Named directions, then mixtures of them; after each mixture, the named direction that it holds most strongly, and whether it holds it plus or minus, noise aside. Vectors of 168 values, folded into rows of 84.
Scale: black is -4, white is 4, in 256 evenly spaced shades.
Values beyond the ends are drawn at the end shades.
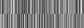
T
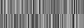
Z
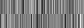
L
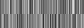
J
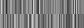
Z, minus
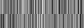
T, minus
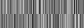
Z, plus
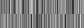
L, plus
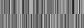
J, minus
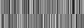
J, minus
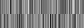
J, plus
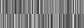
Z, minus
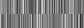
L, minus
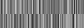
Z, plus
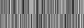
L, plus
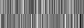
L, minus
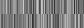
Z, plus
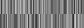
Z, plus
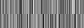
J, plus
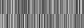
T, plus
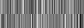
L, minus
